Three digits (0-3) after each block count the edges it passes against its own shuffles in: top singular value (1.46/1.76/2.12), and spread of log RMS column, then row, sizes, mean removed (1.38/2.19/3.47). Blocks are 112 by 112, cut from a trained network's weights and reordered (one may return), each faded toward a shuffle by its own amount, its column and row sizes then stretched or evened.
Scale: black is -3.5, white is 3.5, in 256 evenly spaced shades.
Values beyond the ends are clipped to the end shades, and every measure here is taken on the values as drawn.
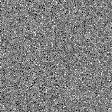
0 1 0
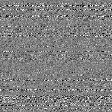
2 0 3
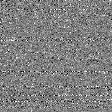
1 0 2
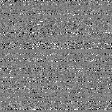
0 1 3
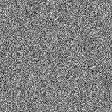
3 0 0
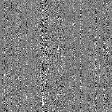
0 3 1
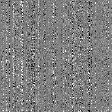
1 3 1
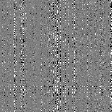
1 3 1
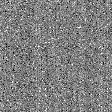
0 0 1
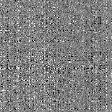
2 2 2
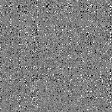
0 2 2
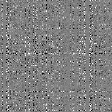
1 3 2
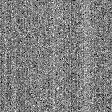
2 0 0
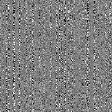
2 3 1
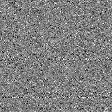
1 0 1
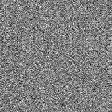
3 0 0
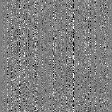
3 3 0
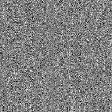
1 2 0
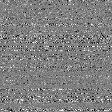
0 0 3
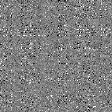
0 2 2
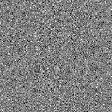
2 1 0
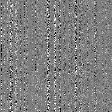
0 3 0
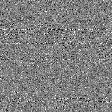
1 0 2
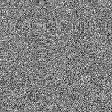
3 0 0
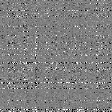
1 2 3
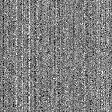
3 2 0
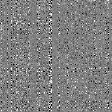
1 3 2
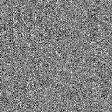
2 1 0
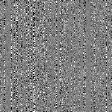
0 3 1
